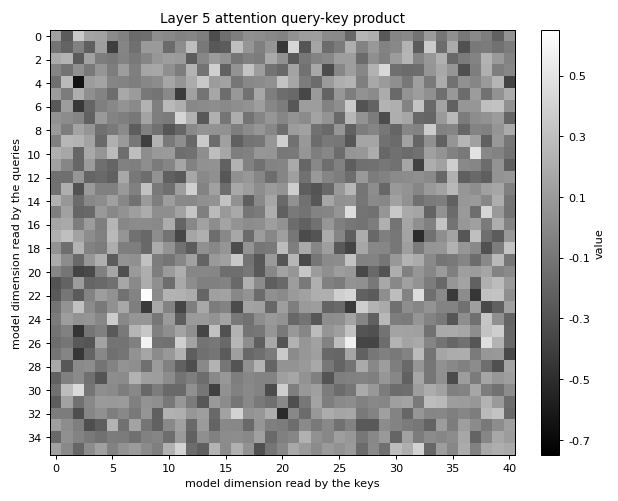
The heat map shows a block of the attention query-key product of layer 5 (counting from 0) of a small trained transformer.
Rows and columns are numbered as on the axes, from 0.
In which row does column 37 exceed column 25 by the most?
10
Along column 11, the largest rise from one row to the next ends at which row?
6
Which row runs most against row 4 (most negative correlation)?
0
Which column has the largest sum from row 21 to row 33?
38
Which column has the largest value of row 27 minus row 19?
20
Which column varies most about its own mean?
2
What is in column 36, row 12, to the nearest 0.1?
-0.2
